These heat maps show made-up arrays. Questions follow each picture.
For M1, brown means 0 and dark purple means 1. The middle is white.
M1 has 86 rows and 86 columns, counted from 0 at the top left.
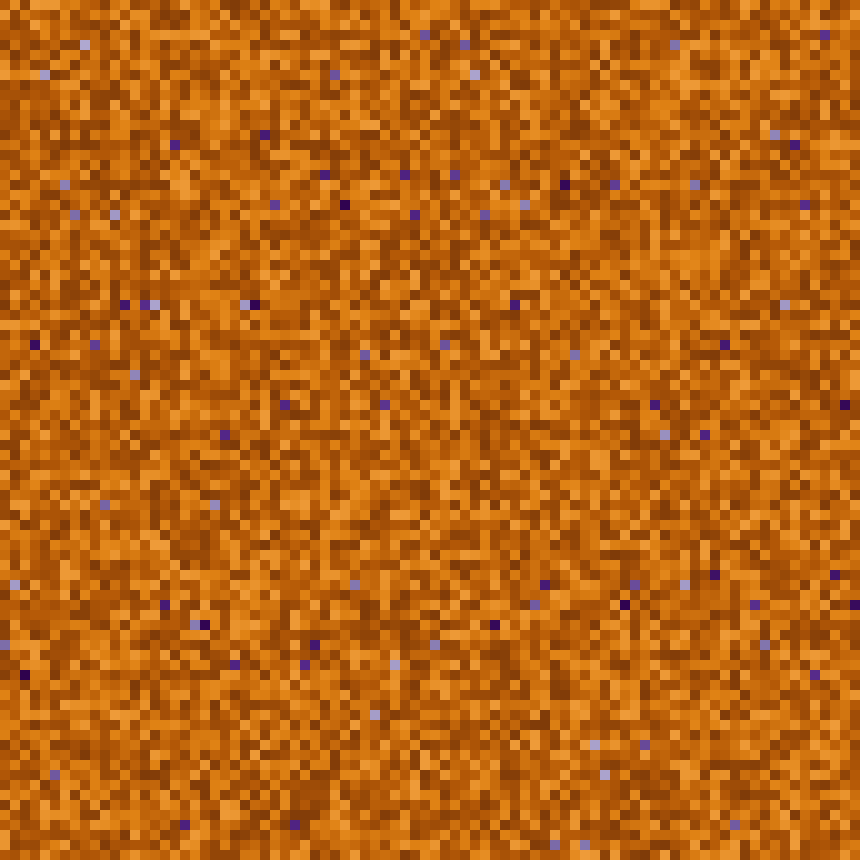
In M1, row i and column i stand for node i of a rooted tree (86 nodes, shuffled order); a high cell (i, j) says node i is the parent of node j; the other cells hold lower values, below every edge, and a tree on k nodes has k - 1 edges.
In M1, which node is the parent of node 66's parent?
64
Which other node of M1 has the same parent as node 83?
71
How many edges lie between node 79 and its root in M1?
6
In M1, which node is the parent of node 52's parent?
62
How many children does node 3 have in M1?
2
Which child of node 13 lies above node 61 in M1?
77
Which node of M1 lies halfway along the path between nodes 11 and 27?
82
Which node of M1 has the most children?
30
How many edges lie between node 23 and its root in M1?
4
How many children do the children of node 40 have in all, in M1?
2
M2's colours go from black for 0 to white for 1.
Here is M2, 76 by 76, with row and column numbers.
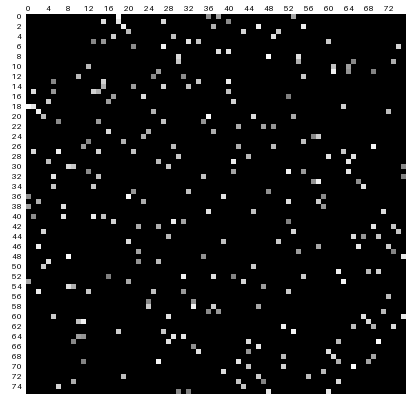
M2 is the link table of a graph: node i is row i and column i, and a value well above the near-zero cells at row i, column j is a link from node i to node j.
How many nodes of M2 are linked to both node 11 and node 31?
1
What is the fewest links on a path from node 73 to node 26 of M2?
2
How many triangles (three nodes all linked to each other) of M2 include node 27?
2
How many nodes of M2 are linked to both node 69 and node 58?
0
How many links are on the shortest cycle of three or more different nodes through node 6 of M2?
3
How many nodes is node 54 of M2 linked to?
3
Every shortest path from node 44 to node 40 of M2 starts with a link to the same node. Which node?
node 67
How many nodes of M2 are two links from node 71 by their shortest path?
3
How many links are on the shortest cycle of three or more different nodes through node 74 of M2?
6
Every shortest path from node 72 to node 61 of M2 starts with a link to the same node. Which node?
node 19
